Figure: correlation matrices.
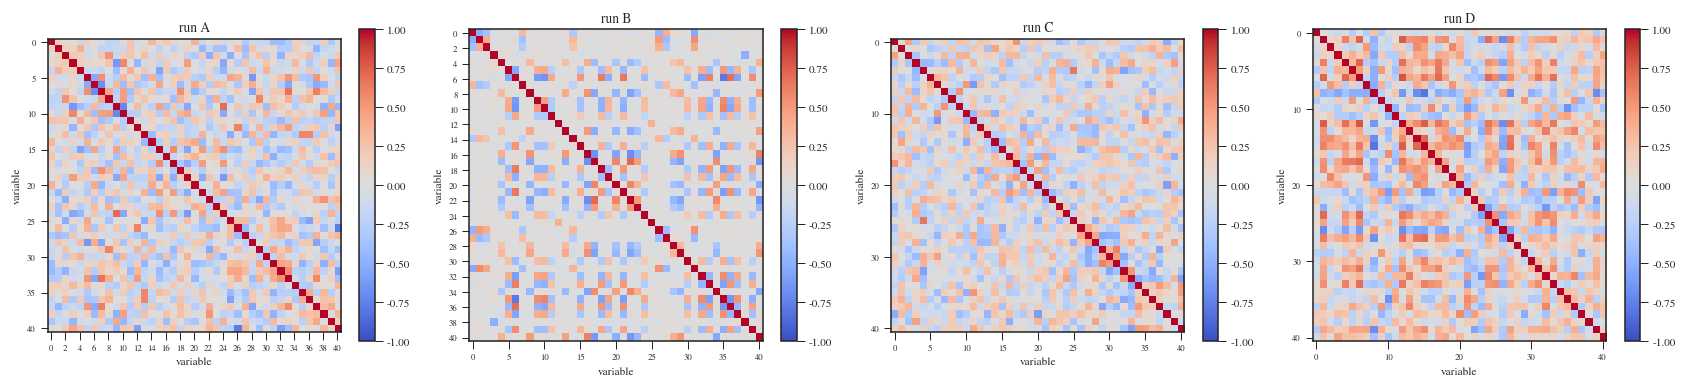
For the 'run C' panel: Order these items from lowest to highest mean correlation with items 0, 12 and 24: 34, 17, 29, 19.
34, 19, 29, 17
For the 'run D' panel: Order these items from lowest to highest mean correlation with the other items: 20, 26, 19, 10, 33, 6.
26, 10, 19, 20, 33, 6
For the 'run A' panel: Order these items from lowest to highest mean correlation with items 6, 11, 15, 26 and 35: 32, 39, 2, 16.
32, 39, 16, 2
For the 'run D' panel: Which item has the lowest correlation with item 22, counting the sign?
39
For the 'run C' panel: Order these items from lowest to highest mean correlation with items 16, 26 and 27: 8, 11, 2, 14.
8, 11, 2, 14
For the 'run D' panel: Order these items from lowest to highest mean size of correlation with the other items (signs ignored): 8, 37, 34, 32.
34, 37, 32, 8
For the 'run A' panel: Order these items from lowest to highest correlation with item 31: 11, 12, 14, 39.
11, 14, 12, 39
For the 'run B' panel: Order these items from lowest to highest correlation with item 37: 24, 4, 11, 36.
36, 11, 4, 24
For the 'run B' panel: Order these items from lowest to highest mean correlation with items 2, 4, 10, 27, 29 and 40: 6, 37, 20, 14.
20, 6, 14, 37
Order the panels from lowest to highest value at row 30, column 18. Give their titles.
run B, run C, run A, run D
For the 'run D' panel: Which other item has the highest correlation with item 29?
9
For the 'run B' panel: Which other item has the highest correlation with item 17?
22
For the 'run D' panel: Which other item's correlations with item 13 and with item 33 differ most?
21
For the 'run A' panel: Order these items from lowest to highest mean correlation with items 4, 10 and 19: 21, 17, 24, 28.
24, 17, 21, 28
